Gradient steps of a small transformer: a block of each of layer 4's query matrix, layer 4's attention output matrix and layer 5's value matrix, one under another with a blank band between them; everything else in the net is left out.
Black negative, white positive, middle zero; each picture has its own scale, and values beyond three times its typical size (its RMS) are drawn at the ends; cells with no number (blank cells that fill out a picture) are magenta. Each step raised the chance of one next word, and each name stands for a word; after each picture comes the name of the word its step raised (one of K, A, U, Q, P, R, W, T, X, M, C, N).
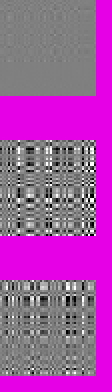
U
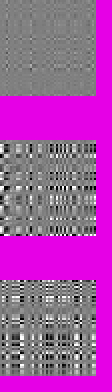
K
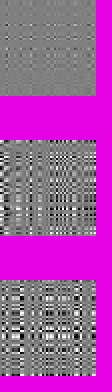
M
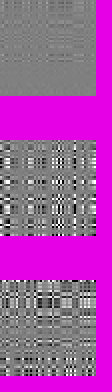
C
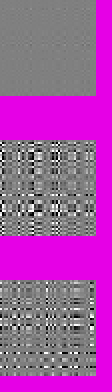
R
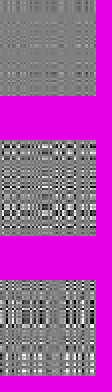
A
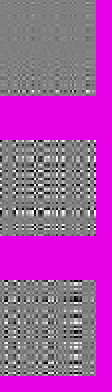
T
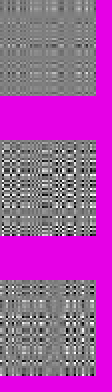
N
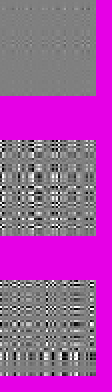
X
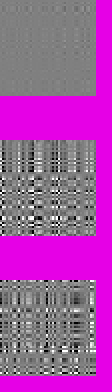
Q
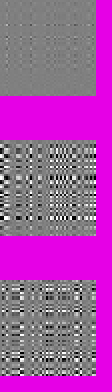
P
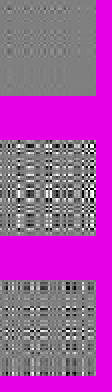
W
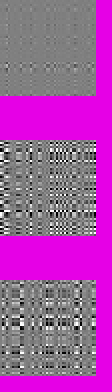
R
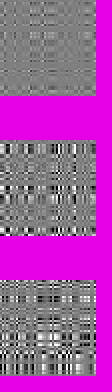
K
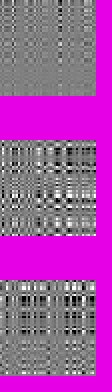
U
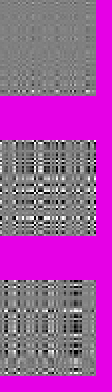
Q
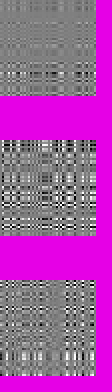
X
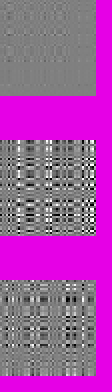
M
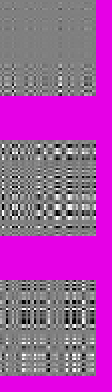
A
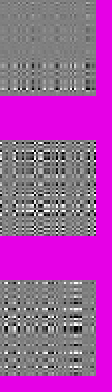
R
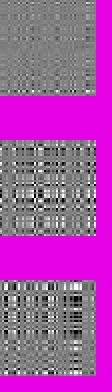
U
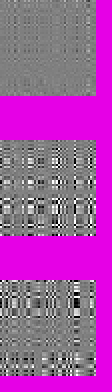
C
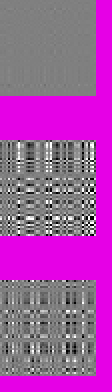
Q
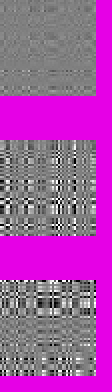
C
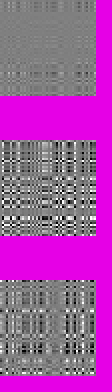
Q
